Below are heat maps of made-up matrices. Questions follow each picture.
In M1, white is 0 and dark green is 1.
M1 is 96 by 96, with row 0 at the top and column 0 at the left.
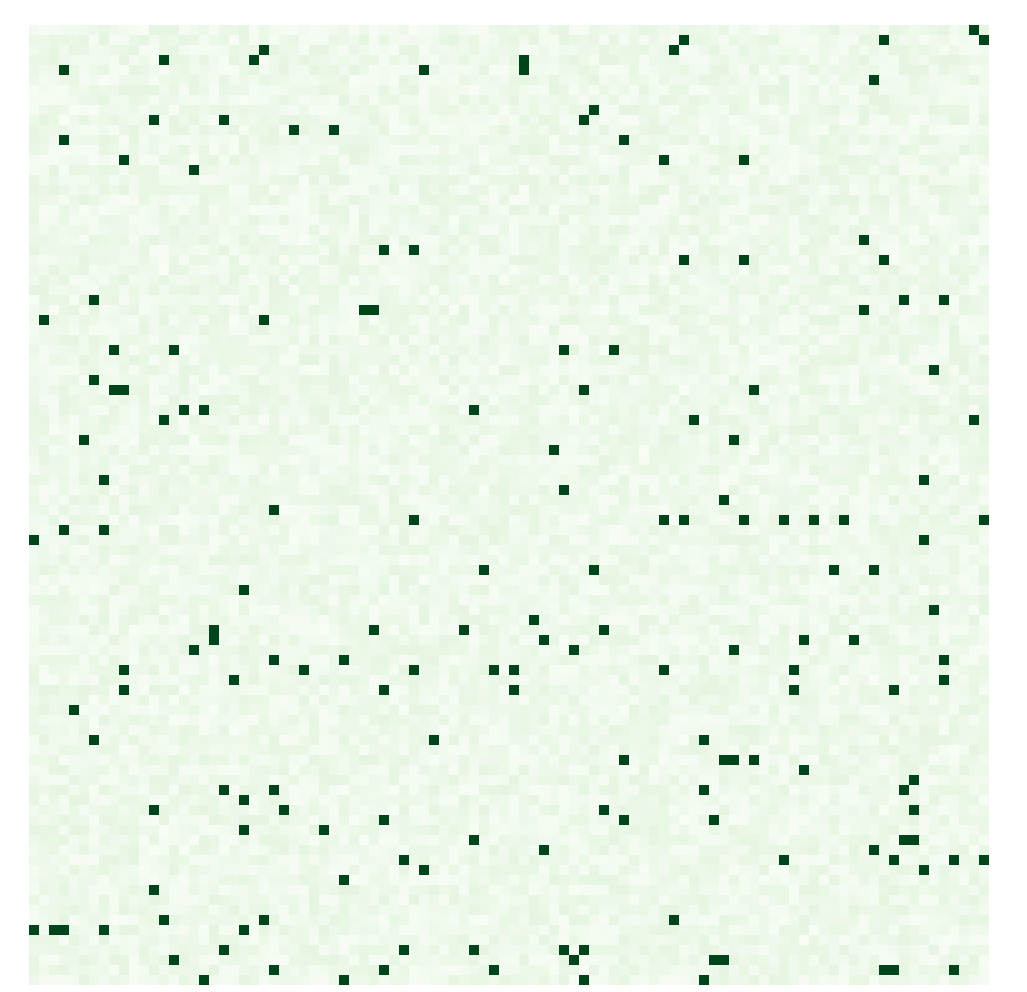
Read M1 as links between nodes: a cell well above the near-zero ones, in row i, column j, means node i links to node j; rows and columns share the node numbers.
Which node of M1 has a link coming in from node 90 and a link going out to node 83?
node 21
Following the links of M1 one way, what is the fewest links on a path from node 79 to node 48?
5
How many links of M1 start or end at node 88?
3
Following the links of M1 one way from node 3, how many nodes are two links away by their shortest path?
10
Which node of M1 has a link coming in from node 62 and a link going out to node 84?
node 54
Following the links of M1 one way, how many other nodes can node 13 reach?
12
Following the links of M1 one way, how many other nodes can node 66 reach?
12
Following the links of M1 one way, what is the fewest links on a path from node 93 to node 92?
5
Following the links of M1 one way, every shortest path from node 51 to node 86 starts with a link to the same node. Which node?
node 0
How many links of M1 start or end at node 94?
8
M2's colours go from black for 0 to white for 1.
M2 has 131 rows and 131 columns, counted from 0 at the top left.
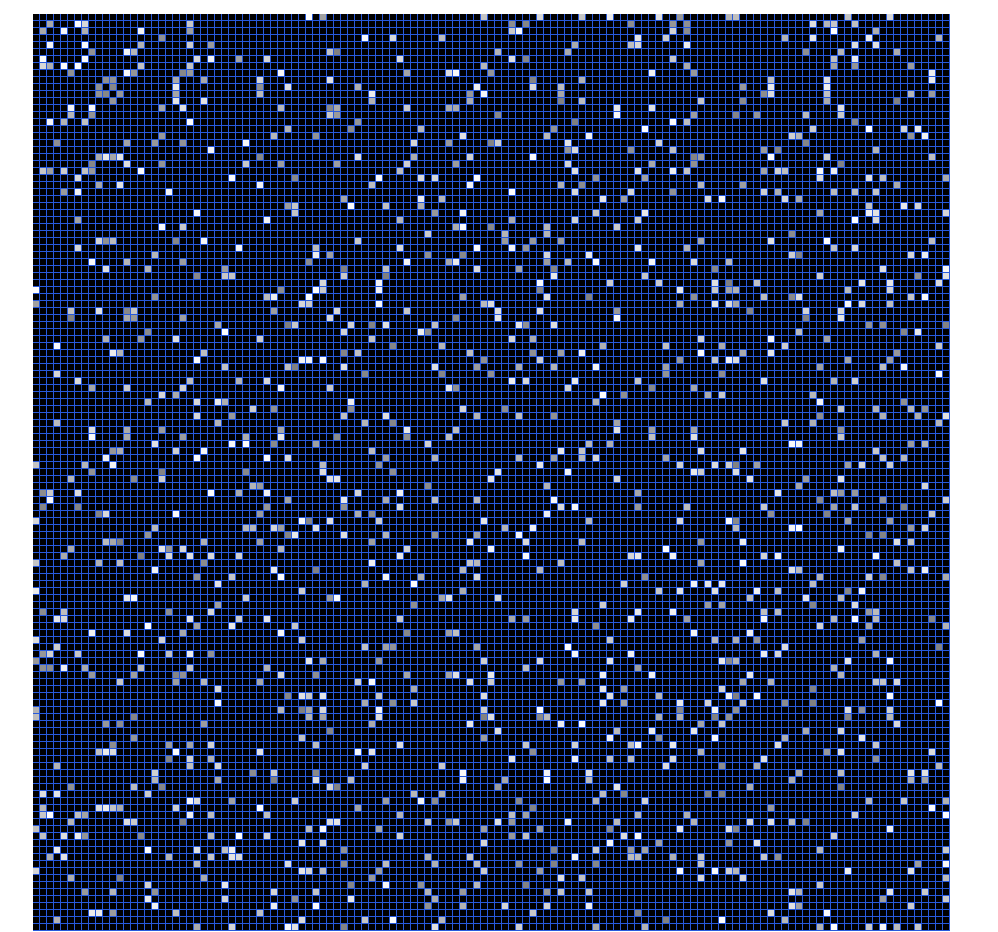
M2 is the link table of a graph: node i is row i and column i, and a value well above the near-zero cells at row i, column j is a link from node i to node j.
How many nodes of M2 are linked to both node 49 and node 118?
4
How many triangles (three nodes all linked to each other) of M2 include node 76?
7
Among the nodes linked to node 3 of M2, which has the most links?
node 86
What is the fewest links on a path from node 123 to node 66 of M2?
2
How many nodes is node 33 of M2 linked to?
11
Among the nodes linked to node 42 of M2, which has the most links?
node 115
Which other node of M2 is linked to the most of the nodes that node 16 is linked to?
node 27
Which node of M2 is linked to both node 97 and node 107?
node 103
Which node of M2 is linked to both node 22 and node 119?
node 112
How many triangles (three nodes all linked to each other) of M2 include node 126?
7
